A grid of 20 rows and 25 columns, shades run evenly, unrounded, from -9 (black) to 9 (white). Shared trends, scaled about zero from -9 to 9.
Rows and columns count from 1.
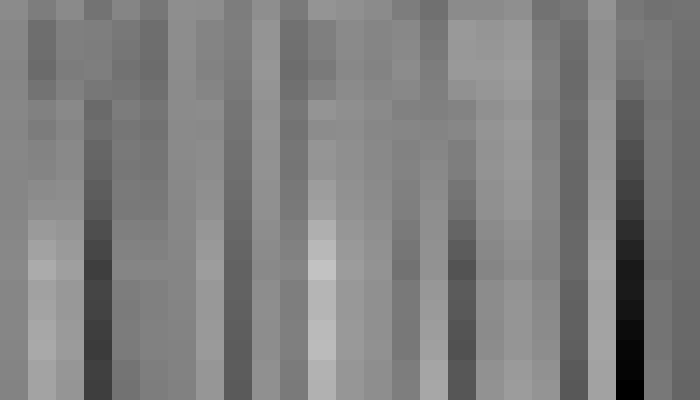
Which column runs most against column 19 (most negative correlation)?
5
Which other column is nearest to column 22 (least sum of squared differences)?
13
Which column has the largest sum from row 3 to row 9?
19
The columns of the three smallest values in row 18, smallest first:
23, 4, 17
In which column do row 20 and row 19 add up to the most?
12
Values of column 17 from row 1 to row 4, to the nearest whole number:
1 2 2 2
